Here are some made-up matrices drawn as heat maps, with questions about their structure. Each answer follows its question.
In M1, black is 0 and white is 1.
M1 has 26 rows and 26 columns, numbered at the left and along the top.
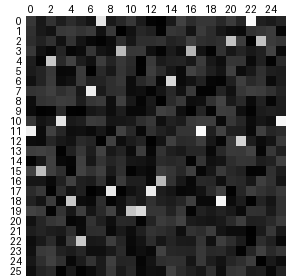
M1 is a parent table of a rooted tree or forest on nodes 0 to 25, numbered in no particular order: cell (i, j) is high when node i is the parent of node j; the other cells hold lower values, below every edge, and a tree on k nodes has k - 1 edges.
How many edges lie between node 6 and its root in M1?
5
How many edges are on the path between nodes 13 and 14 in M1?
9
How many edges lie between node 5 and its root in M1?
5
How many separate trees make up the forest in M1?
3
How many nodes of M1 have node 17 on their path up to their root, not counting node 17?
3
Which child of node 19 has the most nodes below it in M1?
11
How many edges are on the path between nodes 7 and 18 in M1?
4
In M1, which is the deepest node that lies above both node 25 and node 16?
10
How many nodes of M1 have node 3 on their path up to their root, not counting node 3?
3
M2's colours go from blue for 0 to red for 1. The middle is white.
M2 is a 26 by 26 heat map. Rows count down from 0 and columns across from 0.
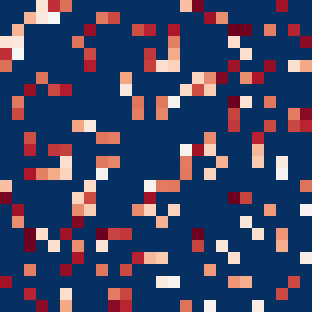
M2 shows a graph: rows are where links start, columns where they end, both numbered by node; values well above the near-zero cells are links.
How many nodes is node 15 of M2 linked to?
6
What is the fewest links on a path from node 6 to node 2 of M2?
2
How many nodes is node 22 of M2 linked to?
5
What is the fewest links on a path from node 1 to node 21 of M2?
3
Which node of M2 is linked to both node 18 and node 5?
node 13
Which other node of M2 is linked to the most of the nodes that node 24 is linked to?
node 19
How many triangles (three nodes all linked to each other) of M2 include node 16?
1
